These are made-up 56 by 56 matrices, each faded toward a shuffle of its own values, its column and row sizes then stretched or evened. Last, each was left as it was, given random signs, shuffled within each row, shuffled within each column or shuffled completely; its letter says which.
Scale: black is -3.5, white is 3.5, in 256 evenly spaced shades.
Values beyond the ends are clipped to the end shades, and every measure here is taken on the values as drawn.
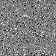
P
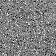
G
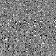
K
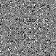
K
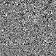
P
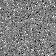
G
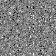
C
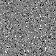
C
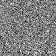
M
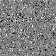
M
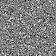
C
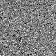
G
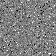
G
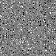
K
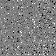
P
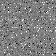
M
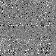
P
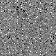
K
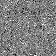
G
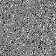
C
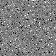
G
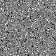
C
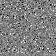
M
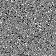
G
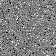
G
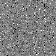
C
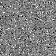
M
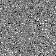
P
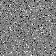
G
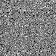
M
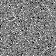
G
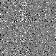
P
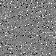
M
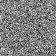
G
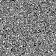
G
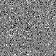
K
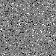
M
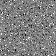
G
